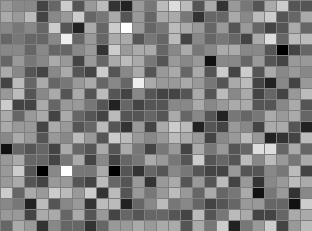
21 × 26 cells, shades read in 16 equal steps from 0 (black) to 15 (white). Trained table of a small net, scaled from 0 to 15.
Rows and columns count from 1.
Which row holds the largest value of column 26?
19
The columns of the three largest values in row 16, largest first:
6, 2, 25
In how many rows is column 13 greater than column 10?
6
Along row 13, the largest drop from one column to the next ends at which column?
23
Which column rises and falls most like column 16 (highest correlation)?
8
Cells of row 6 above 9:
4
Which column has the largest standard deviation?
10
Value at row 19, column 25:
1
